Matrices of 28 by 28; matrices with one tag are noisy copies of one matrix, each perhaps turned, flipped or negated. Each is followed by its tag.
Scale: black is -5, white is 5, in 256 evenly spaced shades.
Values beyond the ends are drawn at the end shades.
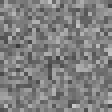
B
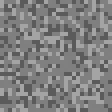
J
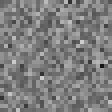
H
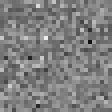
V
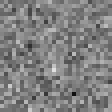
B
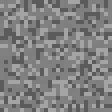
H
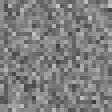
J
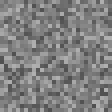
B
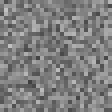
B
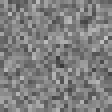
B
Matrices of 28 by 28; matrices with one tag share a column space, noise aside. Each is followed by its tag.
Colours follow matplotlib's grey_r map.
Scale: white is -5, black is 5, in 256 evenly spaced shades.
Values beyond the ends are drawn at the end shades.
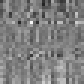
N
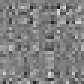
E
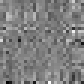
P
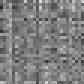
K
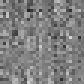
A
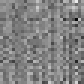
K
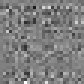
E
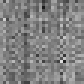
K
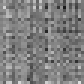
K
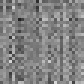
K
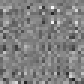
E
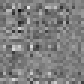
E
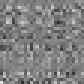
E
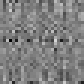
P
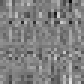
N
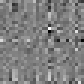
P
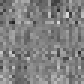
N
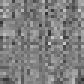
A
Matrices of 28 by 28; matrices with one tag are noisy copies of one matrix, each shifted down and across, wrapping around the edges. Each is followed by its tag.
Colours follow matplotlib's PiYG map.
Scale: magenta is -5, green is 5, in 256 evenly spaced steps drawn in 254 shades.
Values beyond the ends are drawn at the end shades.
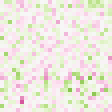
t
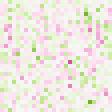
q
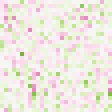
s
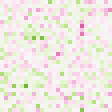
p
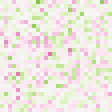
q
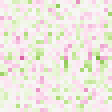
t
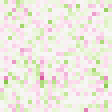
s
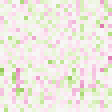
s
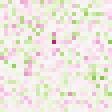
p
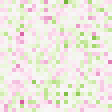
p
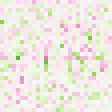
t
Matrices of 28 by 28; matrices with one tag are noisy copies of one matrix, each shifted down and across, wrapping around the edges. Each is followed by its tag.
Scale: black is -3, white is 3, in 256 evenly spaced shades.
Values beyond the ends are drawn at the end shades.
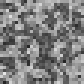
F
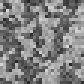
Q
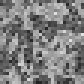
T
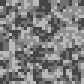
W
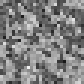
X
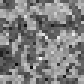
T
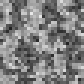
Q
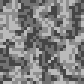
Q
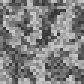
Q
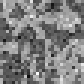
T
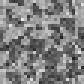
F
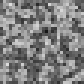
F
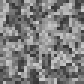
F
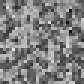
W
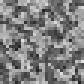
W
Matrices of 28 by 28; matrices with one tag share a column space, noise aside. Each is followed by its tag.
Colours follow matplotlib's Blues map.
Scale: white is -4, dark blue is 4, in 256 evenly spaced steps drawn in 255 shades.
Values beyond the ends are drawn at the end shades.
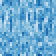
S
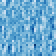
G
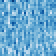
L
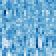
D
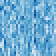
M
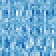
D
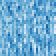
M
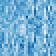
M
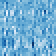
D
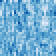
L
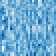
G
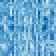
G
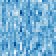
L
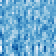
G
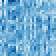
G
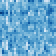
L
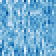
L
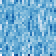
S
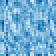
S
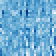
D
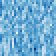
M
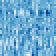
D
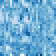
S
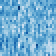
M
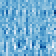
D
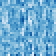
S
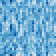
S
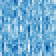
G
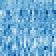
D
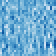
M
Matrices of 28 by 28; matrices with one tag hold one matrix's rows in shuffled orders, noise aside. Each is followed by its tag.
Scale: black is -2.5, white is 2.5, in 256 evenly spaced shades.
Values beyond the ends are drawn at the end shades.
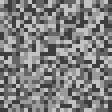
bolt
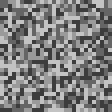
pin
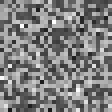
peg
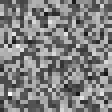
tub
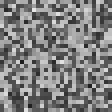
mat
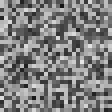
peg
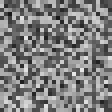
mat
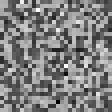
mat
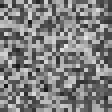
pin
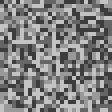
pin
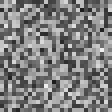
tub
